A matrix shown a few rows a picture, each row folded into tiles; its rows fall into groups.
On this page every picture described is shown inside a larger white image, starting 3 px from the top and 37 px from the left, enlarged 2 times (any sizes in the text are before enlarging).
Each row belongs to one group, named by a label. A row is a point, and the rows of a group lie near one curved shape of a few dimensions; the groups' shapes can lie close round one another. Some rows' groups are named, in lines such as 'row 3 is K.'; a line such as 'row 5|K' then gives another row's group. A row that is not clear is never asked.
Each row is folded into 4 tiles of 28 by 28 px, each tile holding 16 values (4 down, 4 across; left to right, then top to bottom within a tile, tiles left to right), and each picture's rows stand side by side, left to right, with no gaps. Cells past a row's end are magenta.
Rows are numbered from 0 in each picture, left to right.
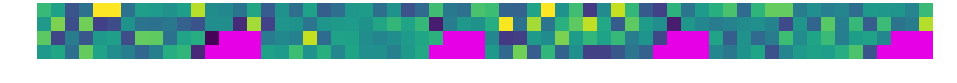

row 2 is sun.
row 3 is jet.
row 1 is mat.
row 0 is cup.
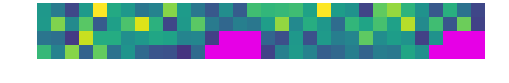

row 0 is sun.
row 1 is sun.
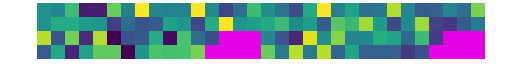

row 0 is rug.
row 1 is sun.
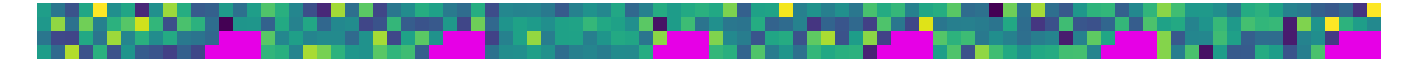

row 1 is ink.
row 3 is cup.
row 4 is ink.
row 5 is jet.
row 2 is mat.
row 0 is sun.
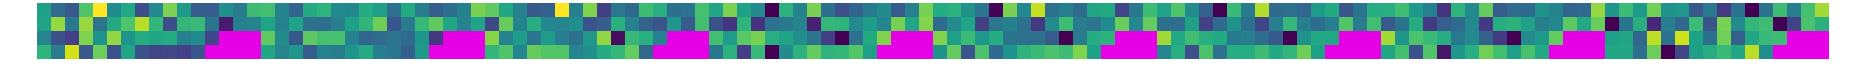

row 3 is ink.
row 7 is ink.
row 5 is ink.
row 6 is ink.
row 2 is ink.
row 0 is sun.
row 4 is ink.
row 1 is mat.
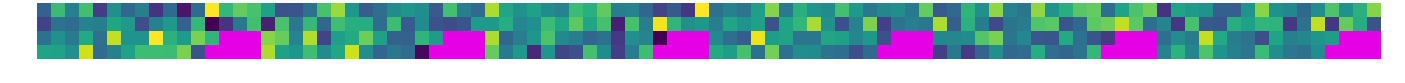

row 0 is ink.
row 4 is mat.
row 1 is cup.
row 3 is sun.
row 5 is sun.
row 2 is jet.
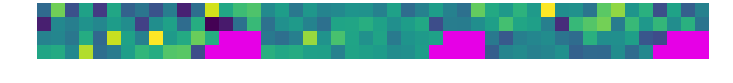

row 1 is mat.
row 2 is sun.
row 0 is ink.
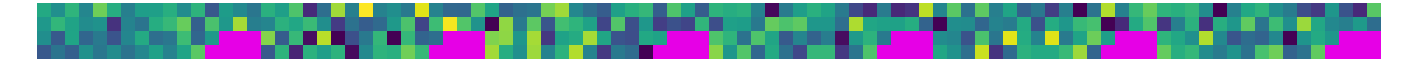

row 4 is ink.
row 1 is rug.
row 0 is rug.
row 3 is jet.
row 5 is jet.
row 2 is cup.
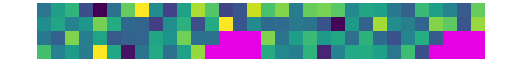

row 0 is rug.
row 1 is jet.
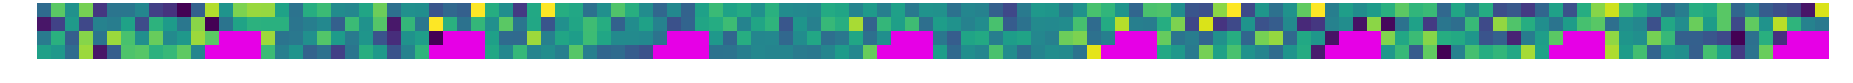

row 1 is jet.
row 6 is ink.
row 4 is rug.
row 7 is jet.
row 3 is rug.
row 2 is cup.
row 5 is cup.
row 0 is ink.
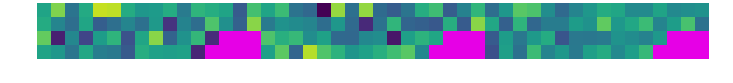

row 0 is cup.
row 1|ink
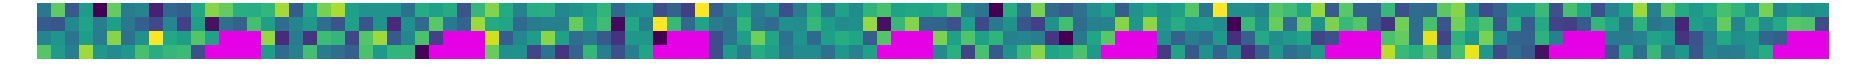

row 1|cup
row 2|jet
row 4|ink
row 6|cup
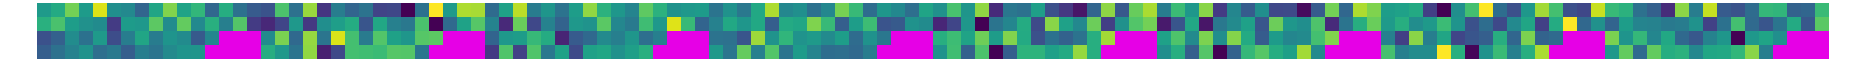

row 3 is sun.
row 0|sun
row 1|ink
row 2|sun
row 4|ink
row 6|rug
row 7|ink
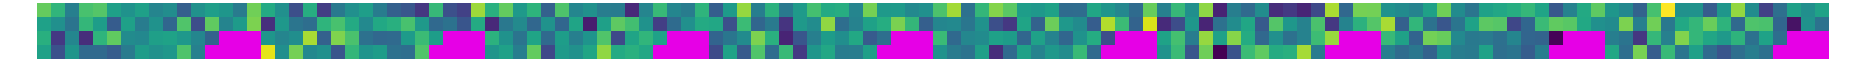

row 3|sun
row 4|jet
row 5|ink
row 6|mat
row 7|sun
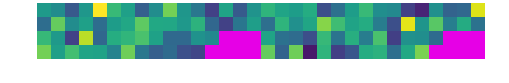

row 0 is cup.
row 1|jet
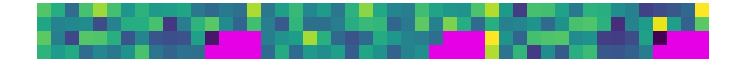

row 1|sun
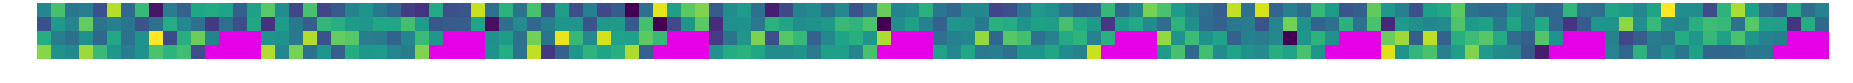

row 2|ink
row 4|mat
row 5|ink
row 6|cup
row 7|sun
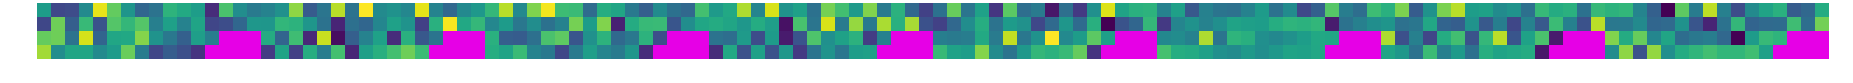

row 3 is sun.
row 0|cup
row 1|rug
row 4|ink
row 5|mat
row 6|cup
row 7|ink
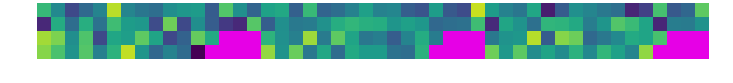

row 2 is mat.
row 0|cup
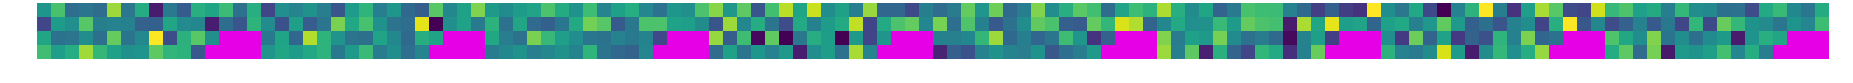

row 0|ink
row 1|sun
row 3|rug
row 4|mat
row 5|jet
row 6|rug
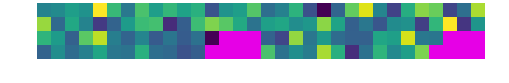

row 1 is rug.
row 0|mat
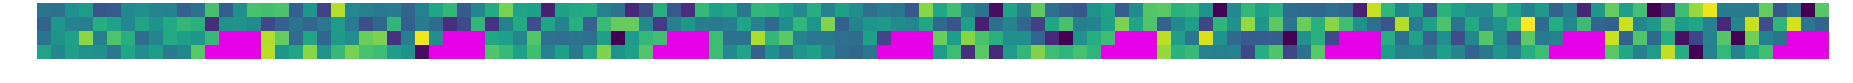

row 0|mat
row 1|cup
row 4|ink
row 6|rug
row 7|rug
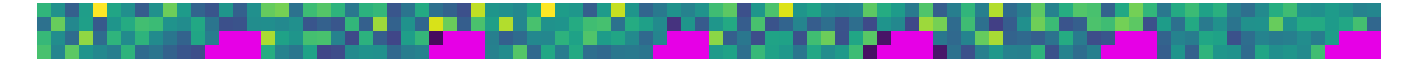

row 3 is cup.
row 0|cup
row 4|mat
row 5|sun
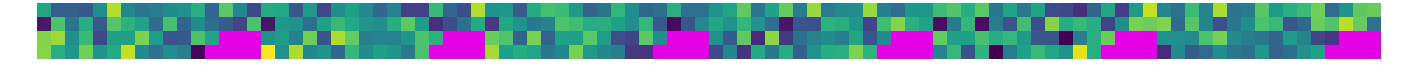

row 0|cup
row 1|mat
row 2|cup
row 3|rug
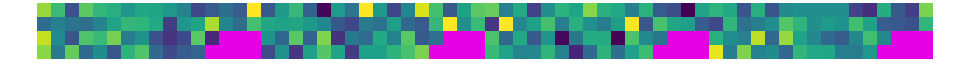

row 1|rug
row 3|mat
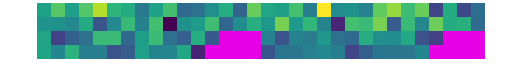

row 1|sun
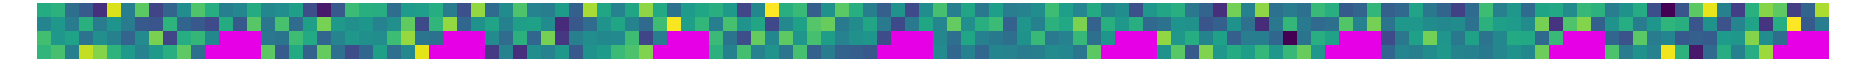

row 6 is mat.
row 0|ink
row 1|rug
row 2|rug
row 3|cup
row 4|rug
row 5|ink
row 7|rug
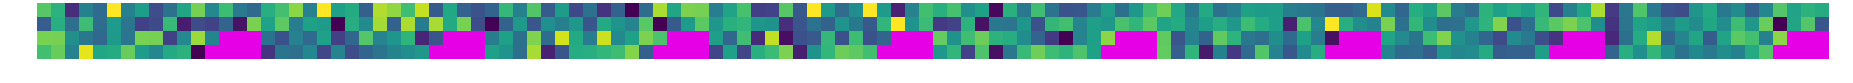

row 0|cup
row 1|sun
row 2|ink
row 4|ink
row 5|jet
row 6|mat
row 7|mat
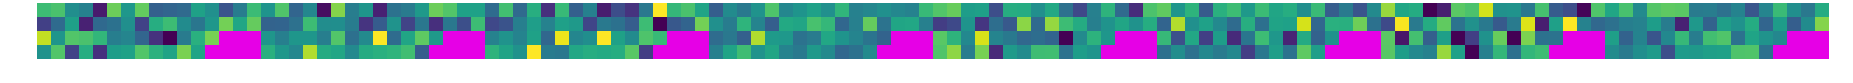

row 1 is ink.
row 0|ink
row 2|ink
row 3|sun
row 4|jet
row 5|rug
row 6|rug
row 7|jet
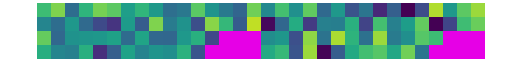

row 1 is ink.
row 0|jet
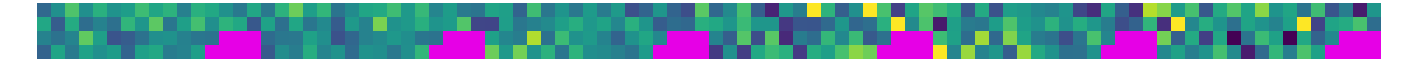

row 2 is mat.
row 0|sun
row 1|sun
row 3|rug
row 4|mat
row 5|rug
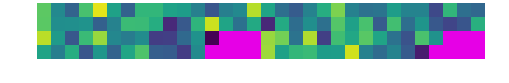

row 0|mat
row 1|cup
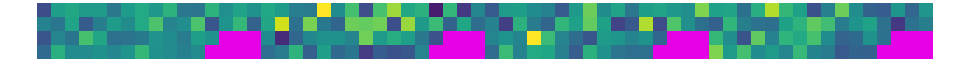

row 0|sun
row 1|sun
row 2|sun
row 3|cup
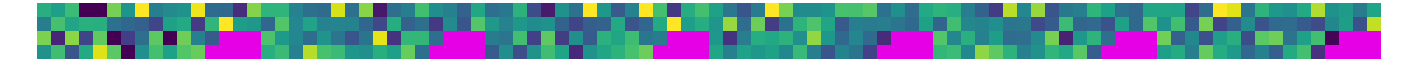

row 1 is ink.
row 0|rug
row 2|rug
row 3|cup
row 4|ink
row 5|cup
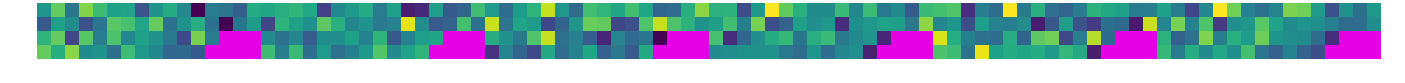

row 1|jet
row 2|mat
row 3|cup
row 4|cup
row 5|cup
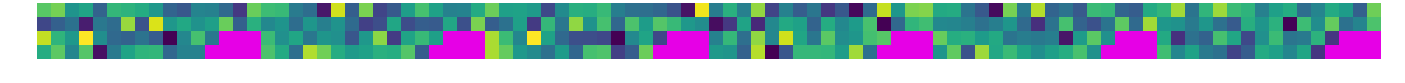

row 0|jet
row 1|ink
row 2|jet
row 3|ink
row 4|ink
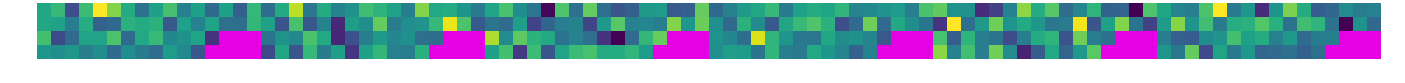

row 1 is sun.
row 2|ink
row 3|sun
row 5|sun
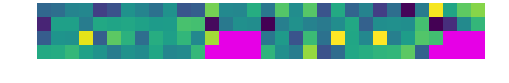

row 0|mat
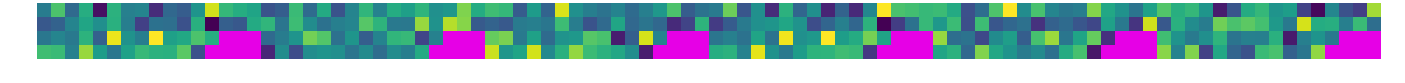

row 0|ink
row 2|cup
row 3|ink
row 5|jet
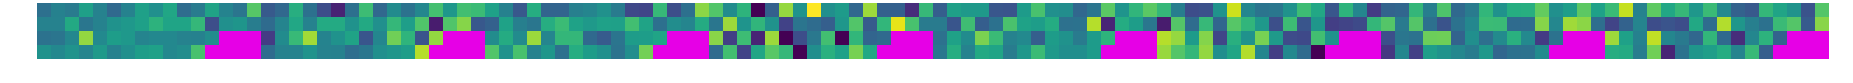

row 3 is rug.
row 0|mat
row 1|mat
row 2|mat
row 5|cup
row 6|mat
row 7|jet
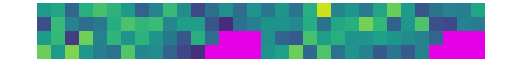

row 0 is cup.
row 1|sun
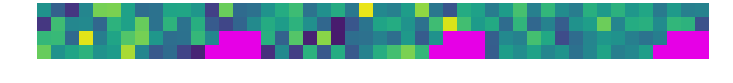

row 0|cup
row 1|rug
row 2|sun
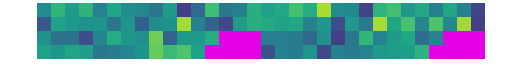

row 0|jet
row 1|sun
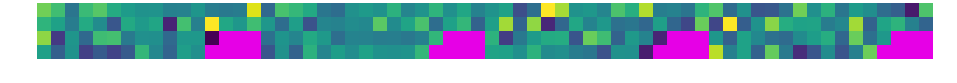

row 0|jet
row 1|sun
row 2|cup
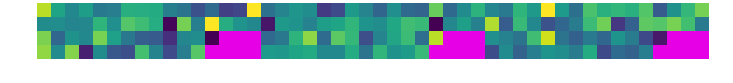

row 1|mat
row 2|mat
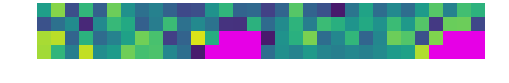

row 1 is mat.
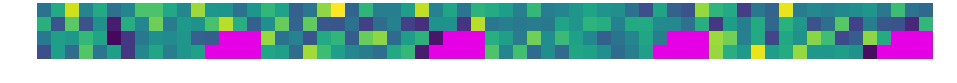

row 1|cup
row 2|mat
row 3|cup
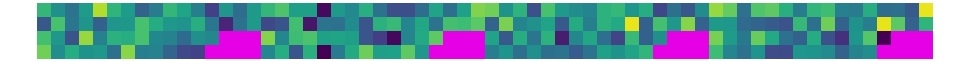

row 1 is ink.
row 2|rug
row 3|jet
